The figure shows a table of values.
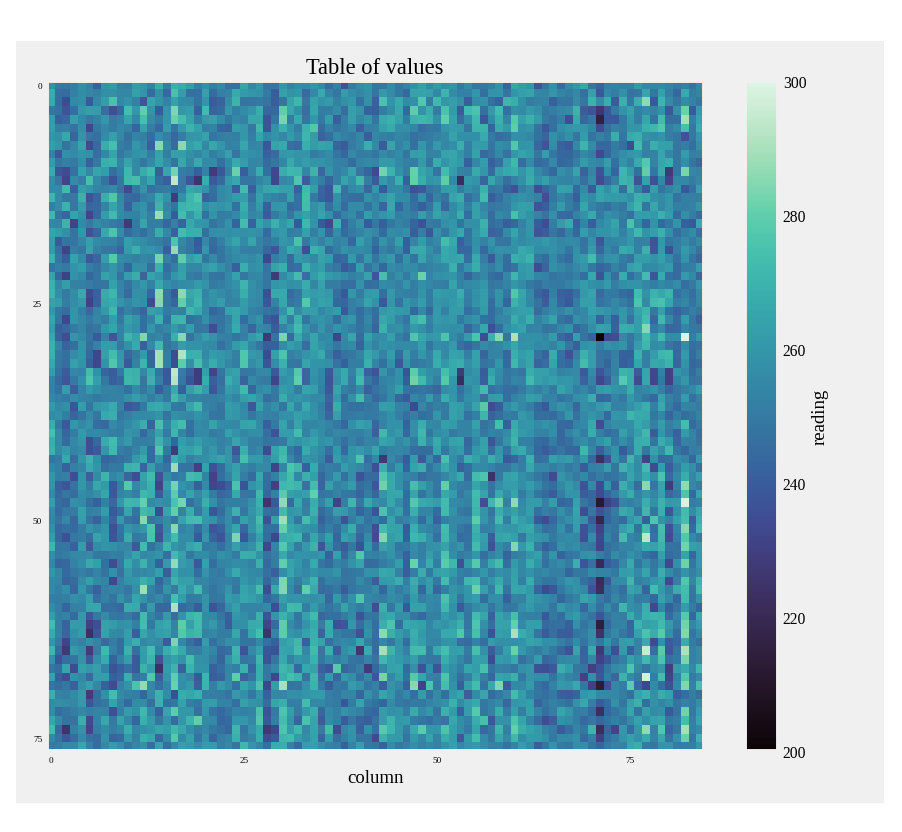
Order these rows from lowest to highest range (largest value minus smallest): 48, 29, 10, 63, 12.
12, 10, 63, 48, 29
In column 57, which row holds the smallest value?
45
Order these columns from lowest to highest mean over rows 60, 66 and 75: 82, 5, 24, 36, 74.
5, 36, 74, 24, 82
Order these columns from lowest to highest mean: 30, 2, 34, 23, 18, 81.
2, 81, 23, 18, 34, 30
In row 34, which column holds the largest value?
16
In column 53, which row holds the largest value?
63
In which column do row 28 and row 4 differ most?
71
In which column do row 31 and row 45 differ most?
14
